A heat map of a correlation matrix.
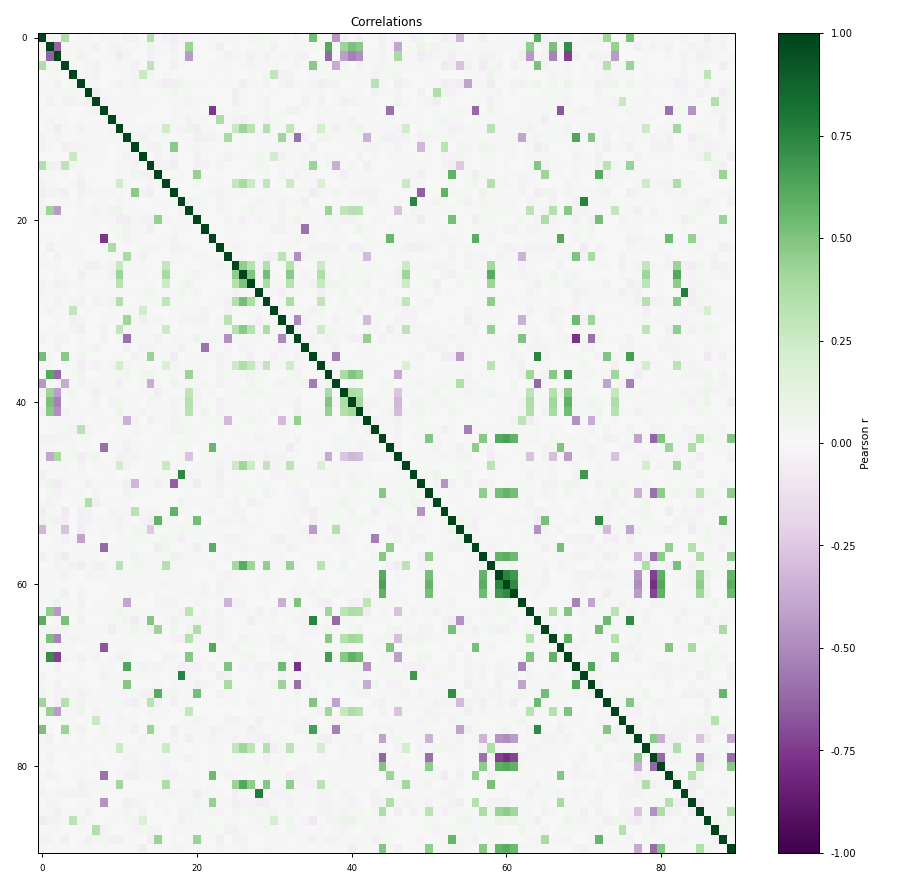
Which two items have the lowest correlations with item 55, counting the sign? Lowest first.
43, 5
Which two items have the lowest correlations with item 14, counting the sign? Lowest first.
38, 54
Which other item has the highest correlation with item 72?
53
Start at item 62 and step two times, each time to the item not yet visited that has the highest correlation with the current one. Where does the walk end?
42
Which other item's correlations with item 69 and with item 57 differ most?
33
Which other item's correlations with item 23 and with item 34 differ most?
21
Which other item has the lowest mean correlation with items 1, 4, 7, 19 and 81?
2
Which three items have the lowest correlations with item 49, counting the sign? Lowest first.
17, 52, 12
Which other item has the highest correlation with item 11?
69
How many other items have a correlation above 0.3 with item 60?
8
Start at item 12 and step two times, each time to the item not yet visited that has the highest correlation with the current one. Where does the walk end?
52
